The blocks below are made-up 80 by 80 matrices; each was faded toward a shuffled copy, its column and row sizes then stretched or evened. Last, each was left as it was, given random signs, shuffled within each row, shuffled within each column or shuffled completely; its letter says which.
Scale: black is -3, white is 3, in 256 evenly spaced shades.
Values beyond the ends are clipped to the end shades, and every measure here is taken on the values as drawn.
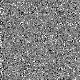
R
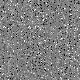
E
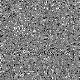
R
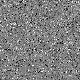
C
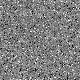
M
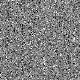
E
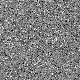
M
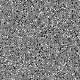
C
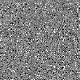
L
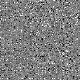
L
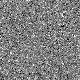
M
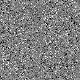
E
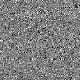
L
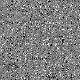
R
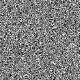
E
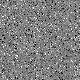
E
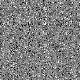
L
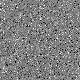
M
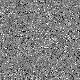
C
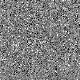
R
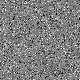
M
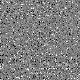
L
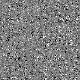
R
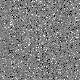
E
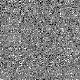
L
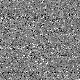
C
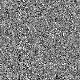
R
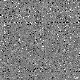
R
